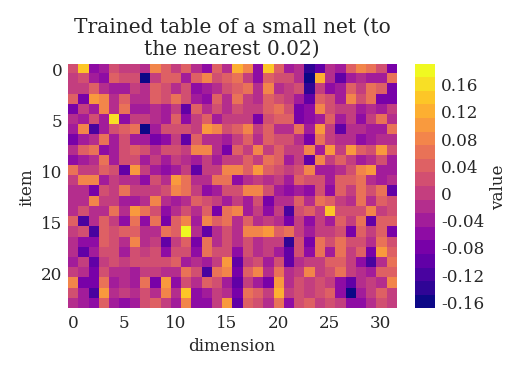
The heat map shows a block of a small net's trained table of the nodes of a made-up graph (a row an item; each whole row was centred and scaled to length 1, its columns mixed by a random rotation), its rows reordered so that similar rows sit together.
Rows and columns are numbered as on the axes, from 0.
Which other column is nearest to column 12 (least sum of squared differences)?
5
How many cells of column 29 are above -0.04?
17
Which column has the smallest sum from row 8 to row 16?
21
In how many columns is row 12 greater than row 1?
13
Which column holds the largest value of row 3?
2
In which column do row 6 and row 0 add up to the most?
1
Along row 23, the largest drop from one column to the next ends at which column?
16
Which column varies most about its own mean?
23
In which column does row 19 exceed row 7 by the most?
15
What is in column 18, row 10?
0.1
